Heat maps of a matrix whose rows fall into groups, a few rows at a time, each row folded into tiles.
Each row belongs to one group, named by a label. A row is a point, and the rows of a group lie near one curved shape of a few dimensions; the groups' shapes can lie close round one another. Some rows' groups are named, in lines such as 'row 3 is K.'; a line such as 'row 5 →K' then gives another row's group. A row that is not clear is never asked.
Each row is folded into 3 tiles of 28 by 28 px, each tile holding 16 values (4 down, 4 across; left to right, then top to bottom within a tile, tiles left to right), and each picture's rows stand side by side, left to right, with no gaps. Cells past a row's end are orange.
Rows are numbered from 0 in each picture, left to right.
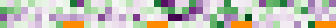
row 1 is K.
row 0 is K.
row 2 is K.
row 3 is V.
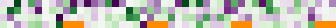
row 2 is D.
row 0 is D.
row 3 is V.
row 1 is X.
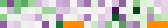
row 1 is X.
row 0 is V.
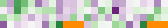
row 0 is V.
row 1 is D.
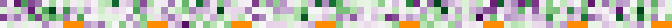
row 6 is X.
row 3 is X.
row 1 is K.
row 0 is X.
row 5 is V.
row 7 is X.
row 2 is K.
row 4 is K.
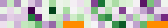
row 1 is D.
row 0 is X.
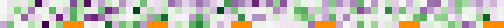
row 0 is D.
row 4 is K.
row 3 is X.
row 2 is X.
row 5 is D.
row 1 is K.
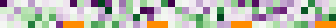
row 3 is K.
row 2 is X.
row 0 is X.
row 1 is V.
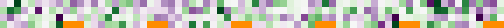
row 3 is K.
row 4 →D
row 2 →K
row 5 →V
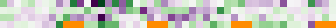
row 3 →X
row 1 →V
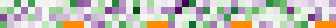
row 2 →K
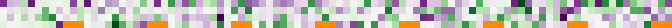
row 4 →K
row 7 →V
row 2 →K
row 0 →X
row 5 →K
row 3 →X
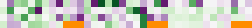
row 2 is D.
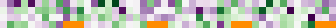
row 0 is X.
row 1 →D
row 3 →D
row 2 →X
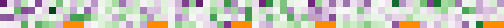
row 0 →K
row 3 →D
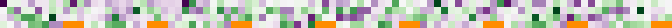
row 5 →V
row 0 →X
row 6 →X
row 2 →K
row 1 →X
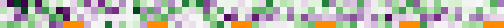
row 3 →K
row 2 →D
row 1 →K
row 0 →V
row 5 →K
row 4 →K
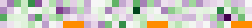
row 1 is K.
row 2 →D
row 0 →D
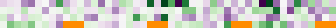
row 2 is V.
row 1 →X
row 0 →X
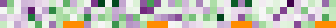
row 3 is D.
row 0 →X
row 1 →D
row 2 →X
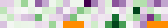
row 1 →X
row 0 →D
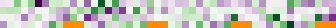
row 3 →D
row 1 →K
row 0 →D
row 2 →D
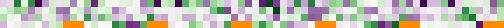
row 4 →D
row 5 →X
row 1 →D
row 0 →D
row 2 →V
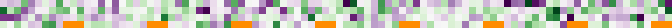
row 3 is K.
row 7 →K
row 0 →K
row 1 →X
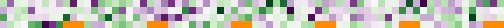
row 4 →K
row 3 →D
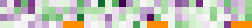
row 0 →X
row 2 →X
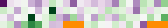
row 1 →X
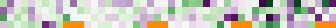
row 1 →D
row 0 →D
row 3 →V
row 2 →D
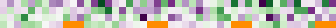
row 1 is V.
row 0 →D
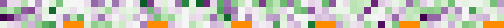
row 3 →V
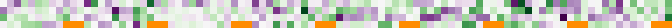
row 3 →K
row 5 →K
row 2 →D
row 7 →X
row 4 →K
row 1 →X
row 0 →D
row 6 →V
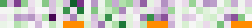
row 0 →K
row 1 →D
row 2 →D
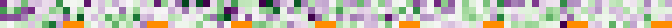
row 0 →K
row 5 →X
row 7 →K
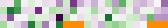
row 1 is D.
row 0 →D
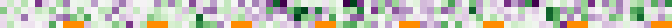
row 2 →X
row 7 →X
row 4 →V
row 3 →X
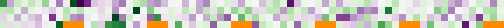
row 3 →D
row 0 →K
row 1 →X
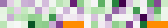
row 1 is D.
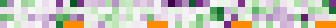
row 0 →K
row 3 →K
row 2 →X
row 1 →D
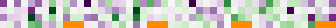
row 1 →X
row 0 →X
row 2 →X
